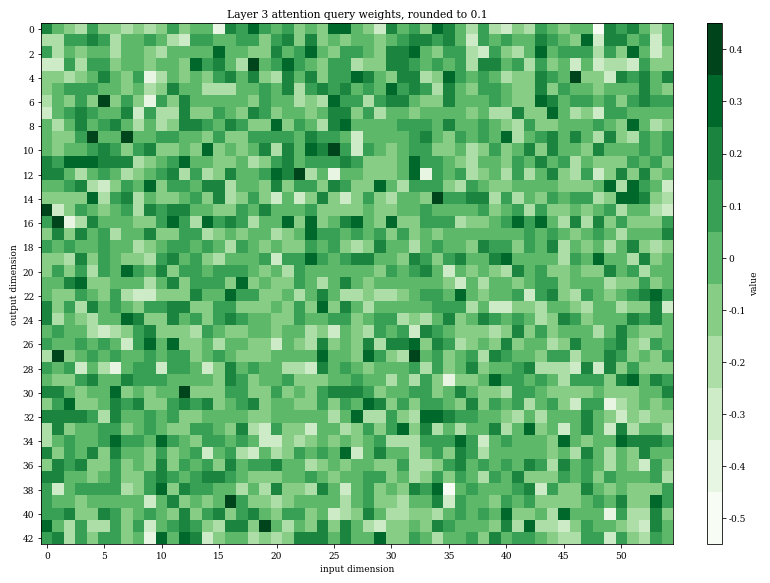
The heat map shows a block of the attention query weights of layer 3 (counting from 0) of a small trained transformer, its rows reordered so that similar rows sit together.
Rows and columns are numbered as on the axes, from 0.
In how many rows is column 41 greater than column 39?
16
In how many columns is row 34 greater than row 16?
21
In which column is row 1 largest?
47
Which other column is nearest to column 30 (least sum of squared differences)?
31
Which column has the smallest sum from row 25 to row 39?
23
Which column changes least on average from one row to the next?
37
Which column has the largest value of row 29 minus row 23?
39
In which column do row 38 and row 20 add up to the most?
10
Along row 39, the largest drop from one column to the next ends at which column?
35
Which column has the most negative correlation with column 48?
18
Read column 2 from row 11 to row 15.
0.3 0 0.1 -0.1 -0.1
